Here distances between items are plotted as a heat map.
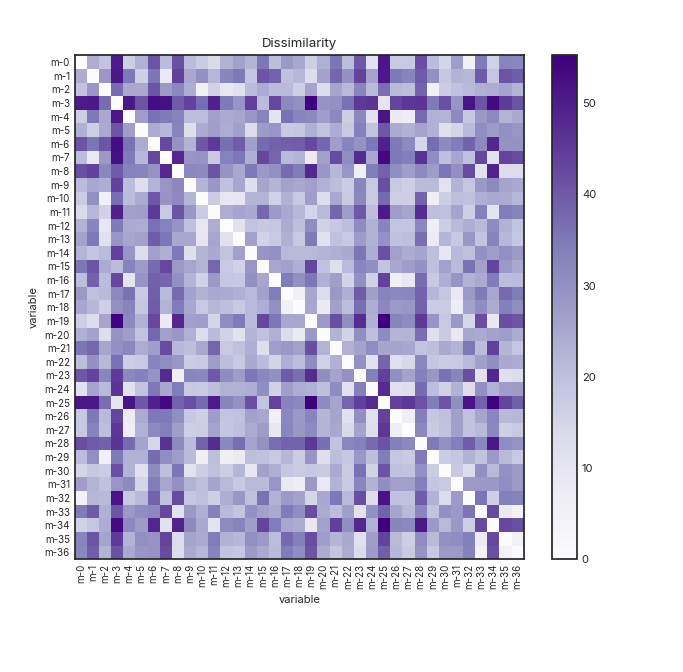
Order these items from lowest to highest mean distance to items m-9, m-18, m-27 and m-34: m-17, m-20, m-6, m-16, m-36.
m-20, m-17, m-16, m-36, m-6
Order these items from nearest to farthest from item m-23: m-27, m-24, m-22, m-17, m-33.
m-33, m-27, m-22, m-24, m-17
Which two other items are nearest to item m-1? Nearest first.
m-7, m-19
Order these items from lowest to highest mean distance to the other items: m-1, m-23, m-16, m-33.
m-16, m-33, m-1, m-23
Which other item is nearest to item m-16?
m-26
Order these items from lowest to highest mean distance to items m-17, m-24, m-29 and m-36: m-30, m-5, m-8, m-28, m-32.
m-30, m-5, m-32, m-8, m-28
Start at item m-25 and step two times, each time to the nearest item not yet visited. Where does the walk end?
m-15
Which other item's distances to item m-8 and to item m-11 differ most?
m-34
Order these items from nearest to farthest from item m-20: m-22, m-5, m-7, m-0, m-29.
m-29, m-22, m-5, m-0, m-7
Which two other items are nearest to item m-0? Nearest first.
m-32, m-24
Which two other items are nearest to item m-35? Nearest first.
m-36, m-33
